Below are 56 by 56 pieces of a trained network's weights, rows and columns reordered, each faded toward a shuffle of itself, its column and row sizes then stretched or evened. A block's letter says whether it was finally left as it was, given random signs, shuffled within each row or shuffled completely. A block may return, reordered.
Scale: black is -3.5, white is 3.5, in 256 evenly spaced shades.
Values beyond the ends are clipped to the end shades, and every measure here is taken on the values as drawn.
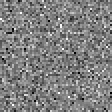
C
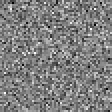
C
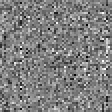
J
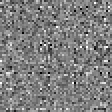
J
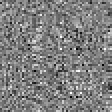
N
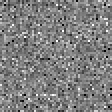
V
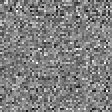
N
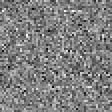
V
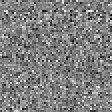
V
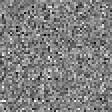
J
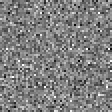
V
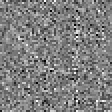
J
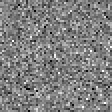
C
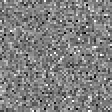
C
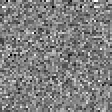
V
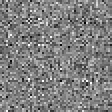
N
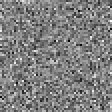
J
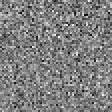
V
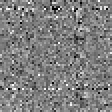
J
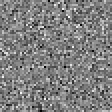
V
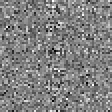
J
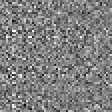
N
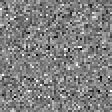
V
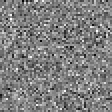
V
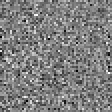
J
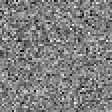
V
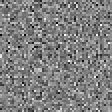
N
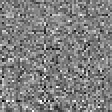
N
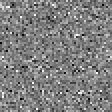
V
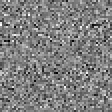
V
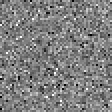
C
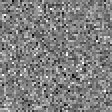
C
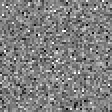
C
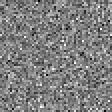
C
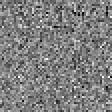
J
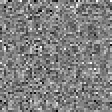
N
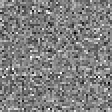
J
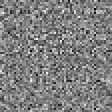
N
